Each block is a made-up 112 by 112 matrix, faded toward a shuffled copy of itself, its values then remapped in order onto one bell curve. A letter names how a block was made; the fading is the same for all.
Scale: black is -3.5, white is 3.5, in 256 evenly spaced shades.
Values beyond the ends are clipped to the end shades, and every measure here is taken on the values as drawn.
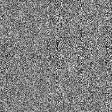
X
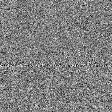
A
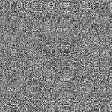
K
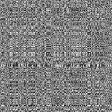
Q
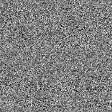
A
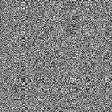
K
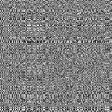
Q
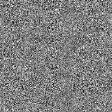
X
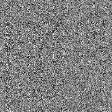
X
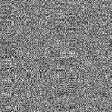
K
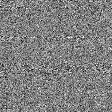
A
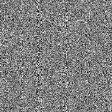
X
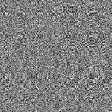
K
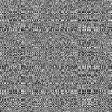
Q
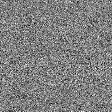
A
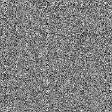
X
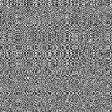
Q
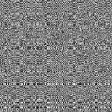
Q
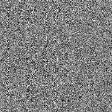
X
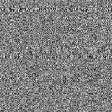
K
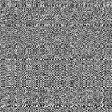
Q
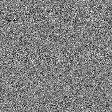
A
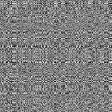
Q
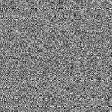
K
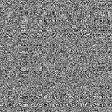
K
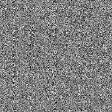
X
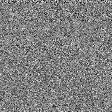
A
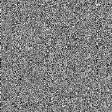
X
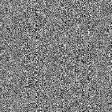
X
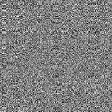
K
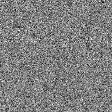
A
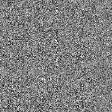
X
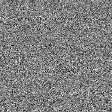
A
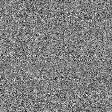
A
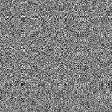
K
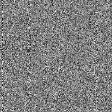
X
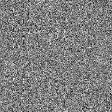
X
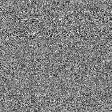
A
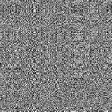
K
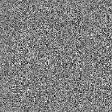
X
